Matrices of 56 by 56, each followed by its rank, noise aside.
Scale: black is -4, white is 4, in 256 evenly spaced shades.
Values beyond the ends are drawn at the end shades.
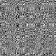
six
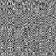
five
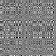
three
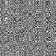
seven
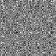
six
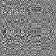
five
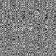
six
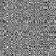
six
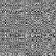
five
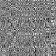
five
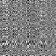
four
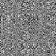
seven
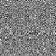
seven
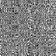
seven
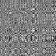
five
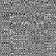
seven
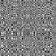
five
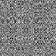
five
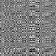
four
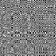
four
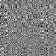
four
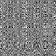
six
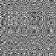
six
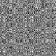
five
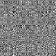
five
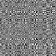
three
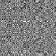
seven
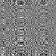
four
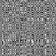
three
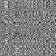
seven
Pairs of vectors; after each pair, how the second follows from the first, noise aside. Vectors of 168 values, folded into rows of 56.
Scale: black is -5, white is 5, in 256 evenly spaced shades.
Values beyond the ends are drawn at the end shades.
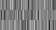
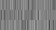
shrunk.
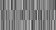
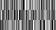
reversed, scaled up.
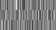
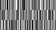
scaled up.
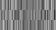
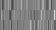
negated, partly zeroed.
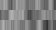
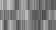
reversed, negated.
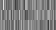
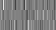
partly zeroed.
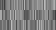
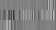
wrapped around, partly zeroed.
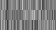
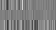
partly zeroed.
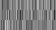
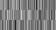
shuffled.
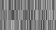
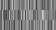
reversed, negated.
